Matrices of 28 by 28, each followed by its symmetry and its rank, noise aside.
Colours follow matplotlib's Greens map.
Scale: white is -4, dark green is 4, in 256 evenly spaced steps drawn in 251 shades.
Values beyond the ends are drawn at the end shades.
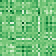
symmetric, rank three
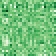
no symmetry, rank four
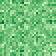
symmetric, rank six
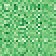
no symmetry, rank four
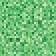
no symmetry, rank six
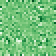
antisymmetric, rank six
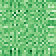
no symmetry, rank four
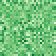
no symmetry, rank four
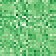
no symmetry, rank four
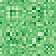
symmetric, rank three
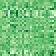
no symmetry, rank three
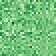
no symmetry, rank six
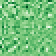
no symmetry, rank four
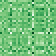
no symmetry, rank three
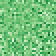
antisymmetric, rank six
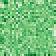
antisymmetric, rank six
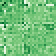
symmetric, rank three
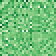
symmetric, rank four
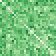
symmetric, rank six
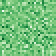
no symmetry, rank six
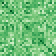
symmetric, rank four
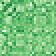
symmetric, rank four
